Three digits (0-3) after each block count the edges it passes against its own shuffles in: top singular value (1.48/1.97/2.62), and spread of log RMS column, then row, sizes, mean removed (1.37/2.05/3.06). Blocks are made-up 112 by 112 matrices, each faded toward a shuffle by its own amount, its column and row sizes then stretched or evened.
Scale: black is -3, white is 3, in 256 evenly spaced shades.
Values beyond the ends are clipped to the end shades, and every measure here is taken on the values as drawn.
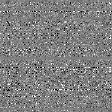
0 2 3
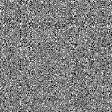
2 2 1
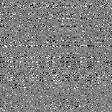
2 0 3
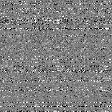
1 1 3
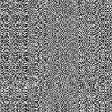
3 3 0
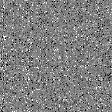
1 2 1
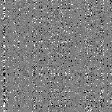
2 3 1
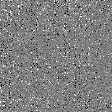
0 2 2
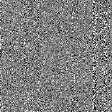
0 3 1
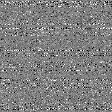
1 0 3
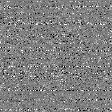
1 1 3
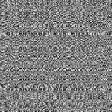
3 0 3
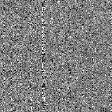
1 3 0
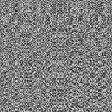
3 2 0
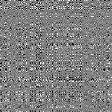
3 3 3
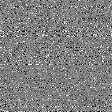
0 0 3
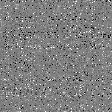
1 1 2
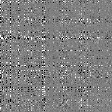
2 3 3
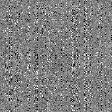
2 3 1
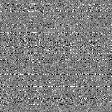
2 0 3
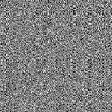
3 2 1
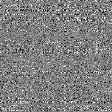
2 1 3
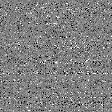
1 1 2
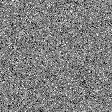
0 0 0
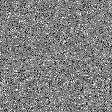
1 0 0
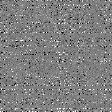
0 2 3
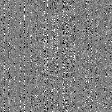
0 3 0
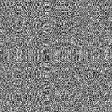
3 2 1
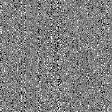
1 3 0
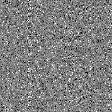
2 2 0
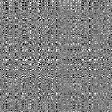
3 3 3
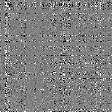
1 3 3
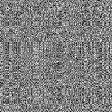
3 1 0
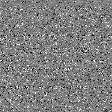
1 0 2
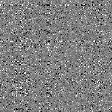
2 2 2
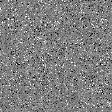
0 1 1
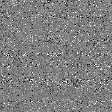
0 2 2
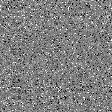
1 0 1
